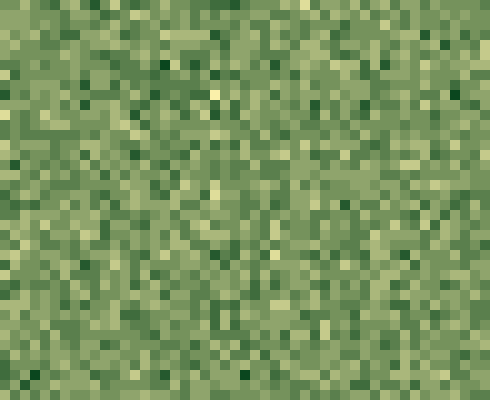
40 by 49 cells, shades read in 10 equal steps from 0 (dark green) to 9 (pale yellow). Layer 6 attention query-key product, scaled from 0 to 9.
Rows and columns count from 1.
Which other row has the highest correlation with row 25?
20
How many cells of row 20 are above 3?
33
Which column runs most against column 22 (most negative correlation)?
1
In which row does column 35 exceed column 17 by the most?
7
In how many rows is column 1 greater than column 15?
18
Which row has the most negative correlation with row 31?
10
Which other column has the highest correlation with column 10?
21
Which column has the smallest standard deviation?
30
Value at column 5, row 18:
6
